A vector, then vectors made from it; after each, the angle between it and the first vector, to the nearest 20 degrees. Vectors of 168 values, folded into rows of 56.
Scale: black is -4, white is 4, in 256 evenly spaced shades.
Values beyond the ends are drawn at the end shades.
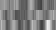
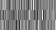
80 degrees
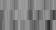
140 degrees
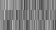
60 degrees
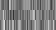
80 degrees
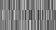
100 degrees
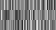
80 degrees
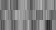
160 degrees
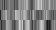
160 degrees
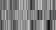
140 degrees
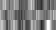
20 degrees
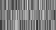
100 degrees
